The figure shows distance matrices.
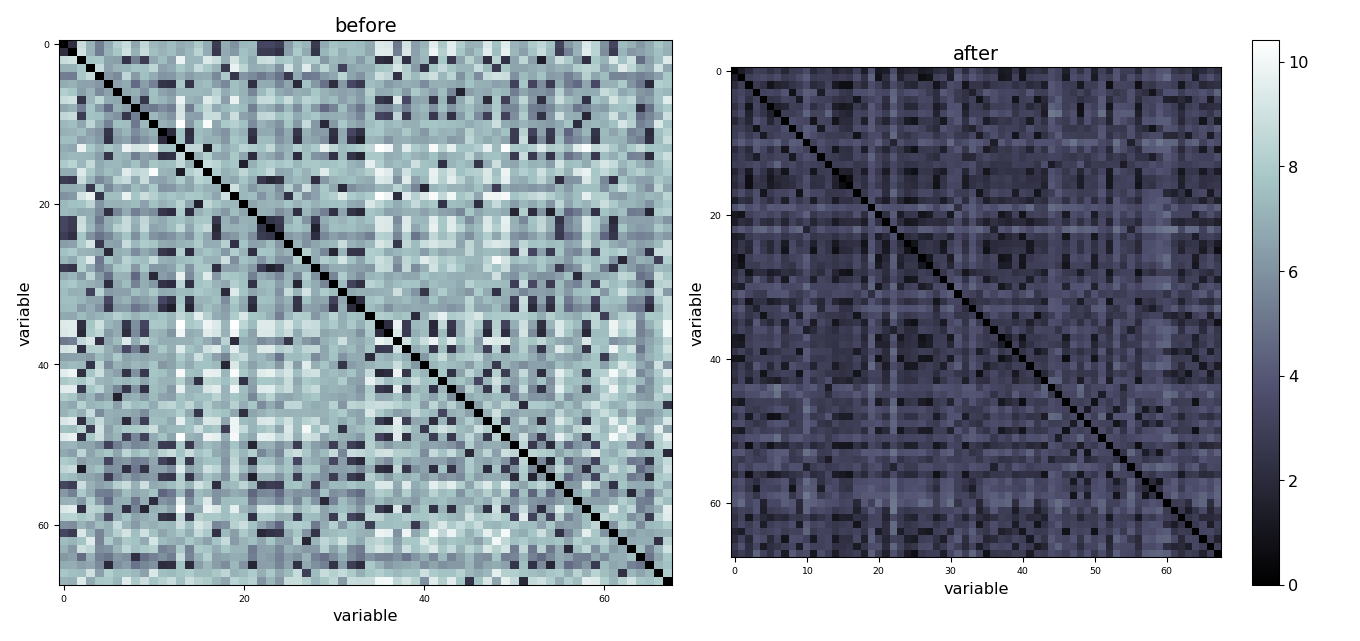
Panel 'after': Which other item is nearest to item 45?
51
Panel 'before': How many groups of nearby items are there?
14
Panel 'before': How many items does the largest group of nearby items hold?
14
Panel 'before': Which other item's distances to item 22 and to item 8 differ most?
61
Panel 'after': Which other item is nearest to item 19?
31
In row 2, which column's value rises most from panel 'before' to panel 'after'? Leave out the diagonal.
53
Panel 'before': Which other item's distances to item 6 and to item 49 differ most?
44
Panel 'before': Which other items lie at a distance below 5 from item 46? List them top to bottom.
15, 20, 42
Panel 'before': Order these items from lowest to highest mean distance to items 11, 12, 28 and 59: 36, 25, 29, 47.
29, 25, 36, 47
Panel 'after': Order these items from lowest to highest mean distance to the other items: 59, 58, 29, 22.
29, 58, 59, 22
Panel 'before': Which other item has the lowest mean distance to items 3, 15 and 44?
6
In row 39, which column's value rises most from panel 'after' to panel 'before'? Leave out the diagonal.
42
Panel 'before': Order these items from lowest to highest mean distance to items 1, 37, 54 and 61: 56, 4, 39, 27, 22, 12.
22, 4, 56, 12, 27, 39
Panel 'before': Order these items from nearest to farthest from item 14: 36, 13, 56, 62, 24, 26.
26, 56, 24, 36, 62, 13
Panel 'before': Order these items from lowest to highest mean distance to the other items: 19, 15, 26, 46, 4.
26, 4, 46, 15, 19
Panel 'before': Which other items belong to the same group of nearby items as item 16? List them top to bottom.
13
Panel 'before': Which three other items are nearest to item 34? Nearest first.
39, 60, 24
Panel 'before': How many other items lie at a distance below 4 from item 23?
8
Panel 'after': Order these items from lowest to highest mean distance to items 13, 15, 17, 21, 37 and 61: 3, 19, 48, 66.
66, 48, 3, 19
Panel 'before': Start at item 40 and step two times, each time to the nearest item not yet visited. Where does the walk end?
31
